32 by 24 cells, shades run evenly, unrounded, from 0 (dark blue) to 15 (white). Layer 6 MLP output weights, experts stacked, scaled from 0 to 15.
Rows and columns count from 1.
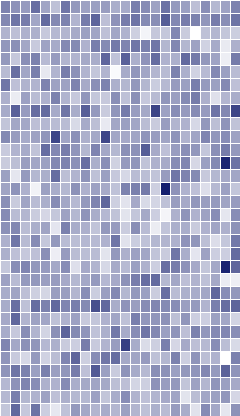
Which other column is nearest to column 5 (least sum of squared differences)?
10
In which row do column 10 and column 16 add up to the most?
18
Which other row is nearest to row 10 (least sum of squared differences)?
31
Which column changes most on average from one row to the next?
23
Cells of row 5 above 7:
17
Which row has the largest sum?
3
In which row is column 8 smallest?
28
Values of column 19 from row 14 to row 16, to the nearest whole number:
7 10 9
